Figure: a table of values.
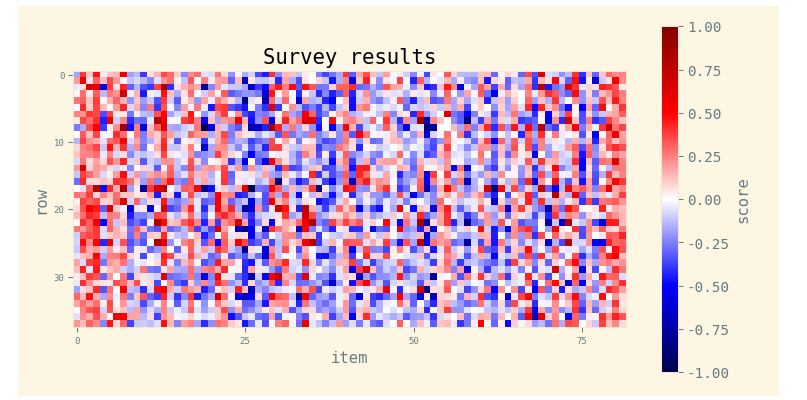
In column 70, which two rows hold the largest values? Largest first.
3, 31
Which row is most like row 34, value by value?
12
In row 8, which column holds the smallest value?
19
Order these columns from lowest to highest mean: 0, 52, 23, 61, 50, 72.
52, 50, 72, 23, 61, 0
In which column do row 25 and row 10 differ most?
73
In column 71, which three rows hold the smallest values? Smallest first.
17, 8, 2
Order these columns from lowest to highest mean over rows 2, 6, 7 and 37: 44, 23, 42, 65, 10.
10, 42, 44, 23, 65
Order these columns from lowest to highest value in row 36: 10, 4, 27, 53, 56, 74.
53, 27, 10, 56, 4, 74
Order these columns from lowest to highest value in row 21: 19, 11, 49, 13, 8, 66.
8, 19, 11, 66, 49, 13
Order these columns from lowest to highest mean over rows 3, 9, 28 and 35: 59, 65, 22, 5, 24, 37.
37, 59, 24, 65, 5, 22
